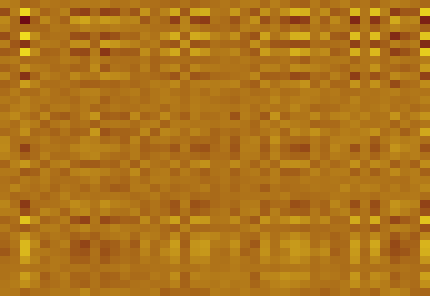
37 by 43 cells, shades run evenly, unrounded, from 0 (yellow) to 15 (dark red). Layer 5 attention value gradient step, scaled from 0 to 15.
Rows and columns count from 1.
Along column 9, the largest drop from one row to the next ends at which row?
3
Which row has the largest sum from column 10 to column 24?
19
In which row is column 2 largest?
6
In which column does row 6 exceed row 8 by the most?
43
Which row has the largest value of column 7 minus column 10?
15
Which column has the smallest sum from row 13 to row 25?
28
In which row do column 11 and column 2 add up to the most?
7
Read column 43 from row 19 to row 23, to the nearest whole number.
10 8 6 9 7
